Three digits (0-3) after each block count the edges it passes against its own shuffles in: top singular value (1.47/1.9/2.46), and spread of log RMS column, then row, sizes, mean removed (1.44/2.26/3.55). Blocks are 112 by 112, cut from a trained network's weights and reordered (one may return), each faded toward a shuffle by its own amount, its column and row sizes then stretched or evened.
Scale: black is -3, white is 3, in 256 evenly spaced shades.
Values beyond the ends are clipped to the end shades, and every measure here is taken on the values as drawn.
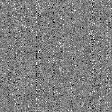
0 2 0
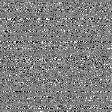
1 0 3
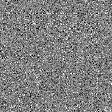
1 0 1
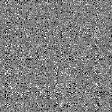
1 2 2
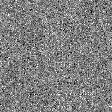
0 0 0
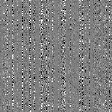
1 3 1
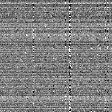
3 2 1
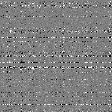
2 2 3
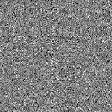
2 1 0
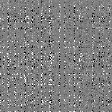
0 3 2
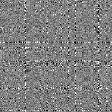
2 2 2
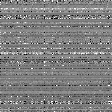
3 1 3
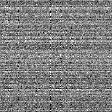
3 2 1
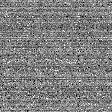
2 0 1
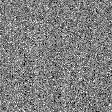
0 0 0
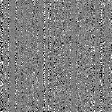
0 3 1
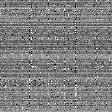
3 2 1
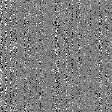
0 3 0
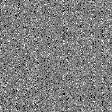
0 2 0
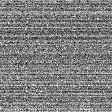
3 0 1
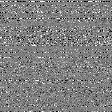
1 0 3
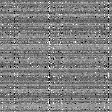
3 2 1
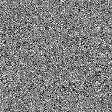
1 0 1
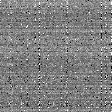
2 2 1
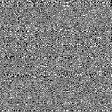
2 0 2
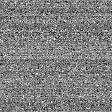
1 0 1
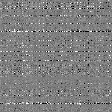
2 1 3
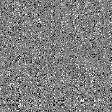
1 2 1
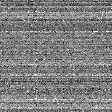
3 1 2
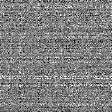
2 2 2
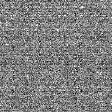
1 2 1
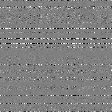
2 1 3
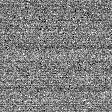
1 0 0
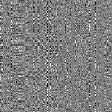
3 3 0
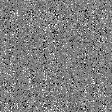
0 2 1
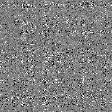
0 2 2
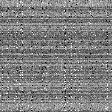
3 2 0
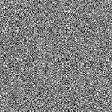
2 1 0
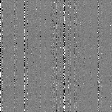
2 3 0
